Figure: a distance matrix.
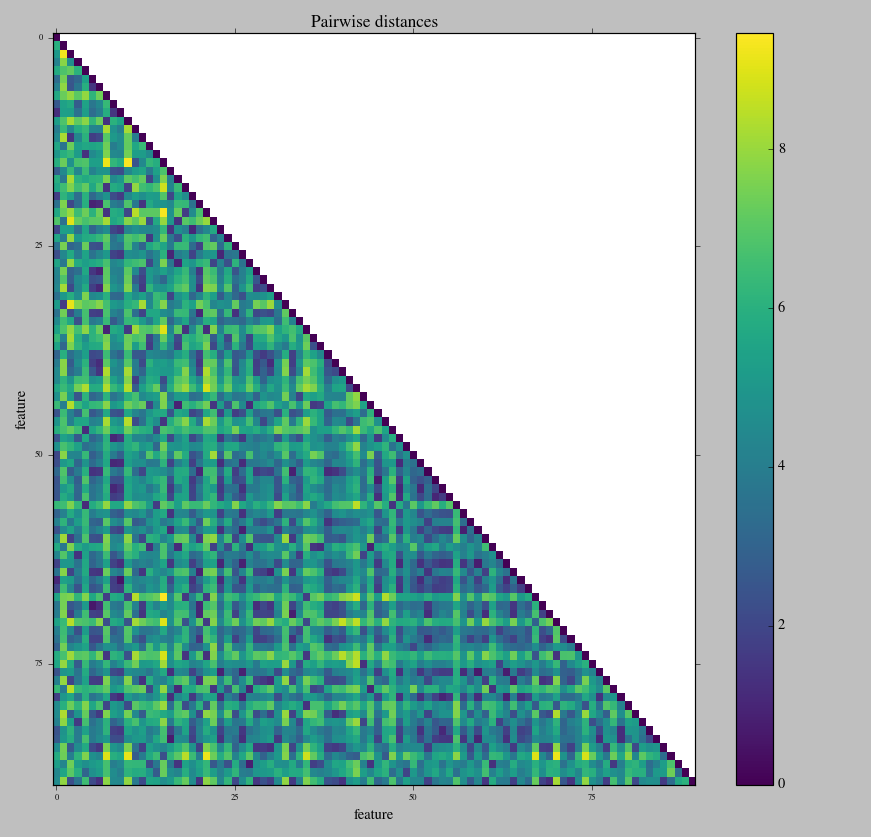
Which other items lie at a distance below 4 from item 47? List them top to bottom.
4, 14, 49, 56, 88
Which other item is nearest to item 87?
27
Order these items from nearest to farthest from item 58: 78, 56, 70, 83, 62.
83, 62, 78, 56, 70
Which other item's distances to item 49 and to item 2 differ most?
88
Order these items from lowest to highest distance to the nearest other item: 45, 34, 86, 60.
45, 60, 34, 86
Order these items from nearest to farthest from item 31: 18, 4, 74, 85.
85, 18, 74, 4
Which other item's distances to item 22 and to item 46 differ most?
15
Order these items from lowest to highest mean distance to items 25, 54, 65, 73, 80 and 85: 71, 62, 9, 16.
9, 16, 71, 62
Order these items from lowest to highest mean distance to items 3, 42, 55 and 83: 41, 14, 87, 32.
41, 87, 14, 32
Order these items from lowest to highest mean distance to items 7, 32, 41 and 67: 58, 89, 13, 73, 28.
73, 58, 13, 28, 89
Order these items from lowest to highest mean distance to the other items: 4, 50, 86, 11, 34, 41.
34, 50, 11, 41, 86, 4
